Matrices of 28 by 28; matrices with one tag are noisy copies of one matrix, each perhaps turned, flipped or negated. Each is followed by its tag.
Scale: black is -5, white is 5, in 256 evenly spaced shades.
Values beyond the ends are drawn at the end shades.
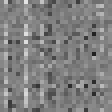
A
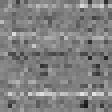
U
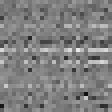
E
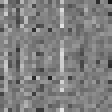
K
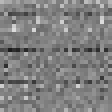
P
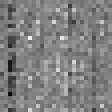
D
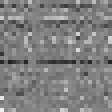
K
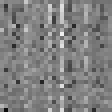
E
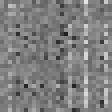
A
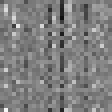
E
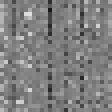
P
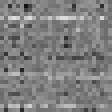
U
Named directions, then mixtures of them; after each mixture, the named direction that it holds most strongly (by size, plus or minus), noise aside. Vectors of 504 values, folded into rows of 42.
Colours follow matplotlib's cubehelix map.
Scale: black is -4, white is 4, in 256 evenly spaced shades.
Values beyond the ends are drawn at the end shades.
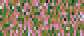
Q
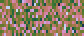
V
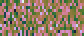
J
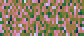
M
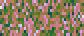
Q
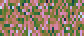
Q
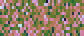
Q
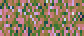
Q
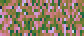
Q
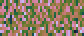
J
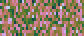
V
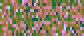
V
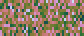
Q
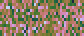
V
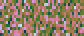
M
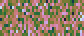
Q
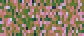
V
